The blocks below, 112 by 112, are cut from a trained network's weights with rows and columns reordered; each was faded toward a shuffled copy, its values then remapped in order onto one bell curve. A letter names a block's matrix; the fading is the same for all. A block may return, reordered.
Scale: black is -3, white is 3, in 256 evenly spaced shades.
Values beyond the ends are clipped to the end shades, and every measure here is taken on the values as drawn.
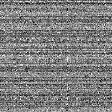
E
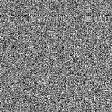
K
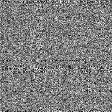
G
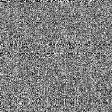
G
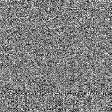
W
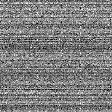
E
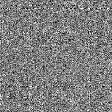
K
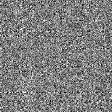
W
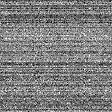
E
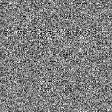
G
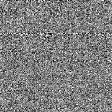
W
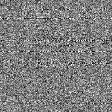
G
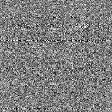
G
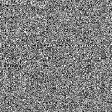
W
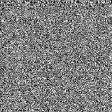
W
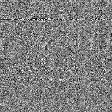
G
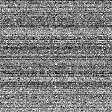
E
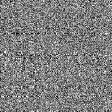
G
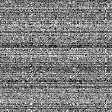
E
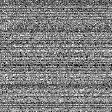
E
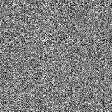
K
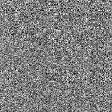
W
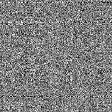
G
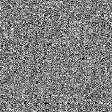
W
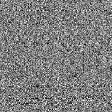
G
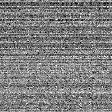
E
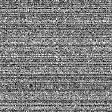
E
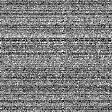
E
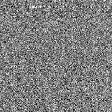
K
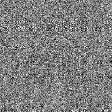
G
